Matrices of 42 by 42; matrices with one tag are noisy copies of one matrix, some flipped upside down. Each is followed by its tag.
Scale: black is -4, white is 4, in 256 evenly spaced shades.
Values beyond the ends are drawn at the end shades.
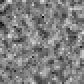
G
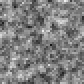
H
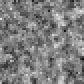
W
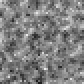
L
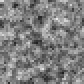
H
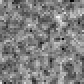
W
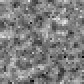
H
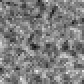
L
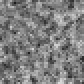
W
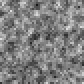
L
